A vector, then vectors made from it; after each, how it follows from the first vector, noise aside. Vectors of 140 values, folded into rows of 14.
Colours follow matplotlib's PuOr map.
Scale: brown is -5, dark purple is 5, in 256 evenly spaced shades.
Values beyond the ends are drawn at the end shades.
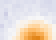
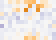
wrapped around, partly zeroed.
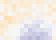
negated, shrunk.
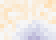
negated, shrunk.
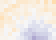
negated, shrunk.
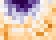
reversed, negated, scaled up.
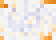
wrapped around, partly zeroed.
